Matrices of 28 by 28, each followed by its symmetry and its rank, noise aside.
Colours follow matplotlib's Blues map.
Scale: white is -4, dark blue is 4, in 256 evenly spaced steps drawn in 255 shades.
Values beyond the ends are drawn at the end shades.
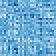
antisymmetric, rank four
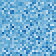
symmetric, rank eight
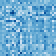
no symmetry, rank four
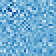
symmetric, rank four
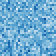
no symmetry, rank eight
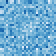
symmetric, rank four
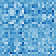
symmetric, rank four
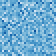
antisymmetric, rank eight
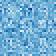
no symmetry, rank six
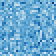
no symmetry, rank eight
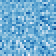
antisymmetric, rank eight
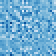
antisymmetric, rank four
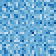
symmetric, rank four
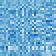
no symmetry, rank four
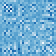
symmetric, rank six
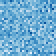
antisymmetric, rank eight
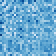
symmetric, rank six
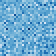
symmetric, rank six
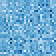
no symmetry, rank six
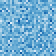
no symmetry, rank eight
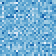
no symmetry, rank six
